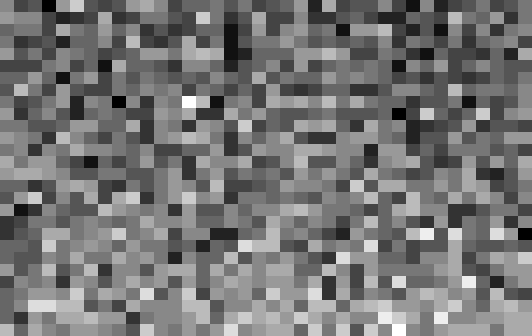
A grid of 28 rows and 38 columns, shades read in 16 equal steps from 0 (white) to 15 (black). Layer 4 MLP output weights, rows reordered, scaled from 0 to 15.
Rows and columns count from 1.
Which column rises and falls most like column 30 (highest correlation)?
36
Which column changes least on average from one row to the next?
12
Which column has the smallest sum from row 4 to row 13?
14
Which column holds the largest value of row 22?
13
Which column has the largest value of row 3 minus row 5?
25
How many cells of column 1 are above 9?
6
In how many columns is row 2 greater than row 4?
16
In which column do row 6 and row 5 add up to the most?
17
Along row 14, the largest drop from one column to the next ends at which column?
15
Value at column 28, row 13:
6
